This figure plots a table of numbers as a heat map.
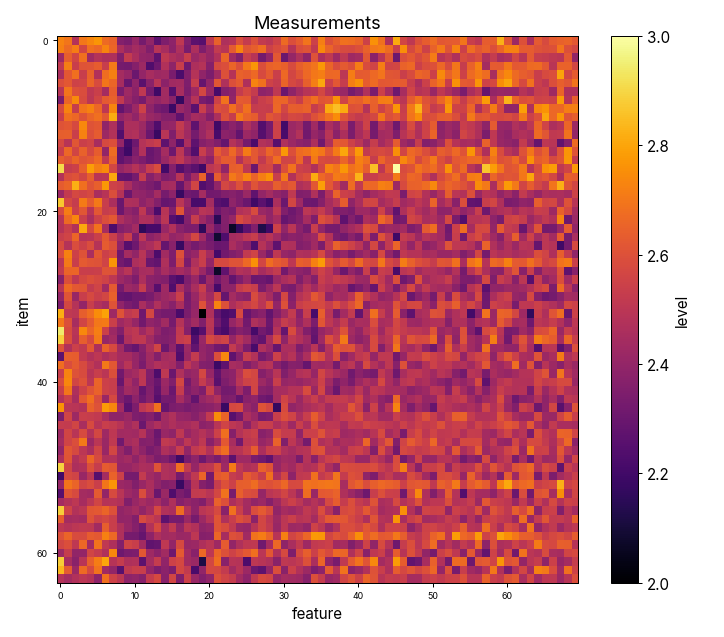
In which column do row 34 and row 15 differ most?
45
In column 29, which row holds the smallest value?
43
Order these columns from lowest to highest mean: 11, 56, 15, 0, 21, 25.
15, 11, 21, 25, 56, 0
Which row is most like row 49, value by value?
28
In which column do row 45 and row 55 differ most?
0
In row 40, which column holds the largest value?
1
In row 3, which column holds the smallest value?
12
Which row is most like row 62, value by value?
35
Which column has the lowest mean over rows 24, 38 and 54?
16
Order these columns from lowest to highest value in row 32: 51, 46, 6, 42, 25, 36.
25, 46, 36, 51, 42, 6
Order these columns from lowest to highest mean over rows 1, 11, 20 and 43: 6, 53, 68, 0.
53, 68, 6, 0
